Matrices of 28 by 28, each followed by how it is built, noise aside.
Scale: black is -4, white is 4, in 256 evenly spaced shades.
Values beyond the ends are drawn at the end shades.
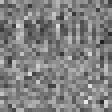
blocks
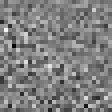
lower triangular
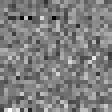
uneven rows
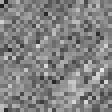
Hankel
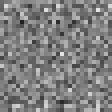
repeating columns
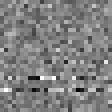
uneven rows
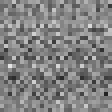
repeating columns
